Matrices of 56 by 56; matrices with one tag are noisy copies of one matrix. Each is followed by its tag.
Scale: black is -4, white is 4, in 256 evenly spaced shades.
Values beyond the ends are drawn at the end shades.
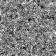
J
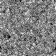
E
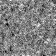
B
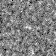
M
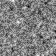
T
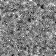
J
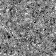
E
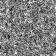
E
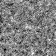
M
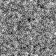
J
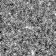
M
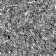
E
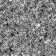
B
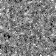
E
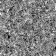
E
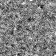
J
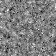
E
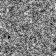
E
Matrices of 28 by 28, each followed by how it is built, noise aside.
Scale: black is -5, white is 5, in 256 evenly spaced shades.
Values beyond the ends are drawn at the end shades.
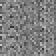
repeating rows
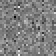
uneven columns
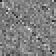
diagonal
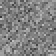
Hankel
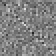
diagonal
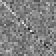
diagonal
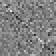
diagonal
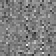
uneven columns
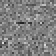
uneven rows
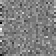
uneven columns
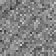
Hankel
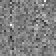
uneven columns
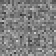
blocks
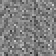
repeating rows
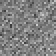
Hankel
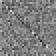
diagonal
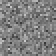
repeating rows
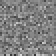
uneven rows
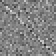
diagonal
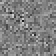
banded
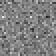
uneven rows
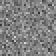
repeating rows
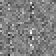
uneven columns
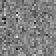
uneven columns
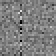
uneven columns
